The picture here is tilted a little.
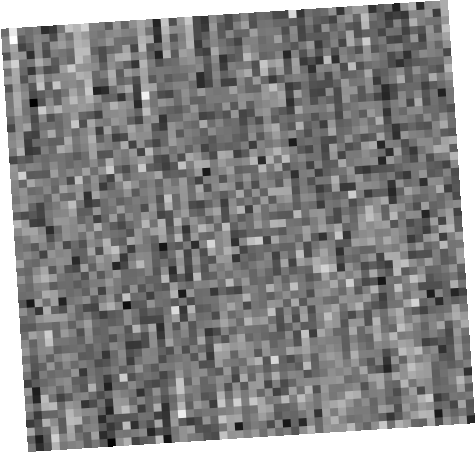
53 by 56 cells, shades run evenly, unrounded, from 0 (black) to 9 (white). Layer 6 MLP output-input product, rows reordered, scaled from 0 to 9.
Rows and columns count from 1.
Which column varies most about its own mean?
2
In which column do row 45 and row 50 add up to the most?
20
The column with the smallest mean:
53
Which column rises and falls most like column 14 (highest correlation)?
5
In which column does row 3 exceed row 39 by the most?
18
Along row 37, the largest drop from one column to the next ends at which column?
21
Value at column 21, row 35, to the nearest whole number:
1
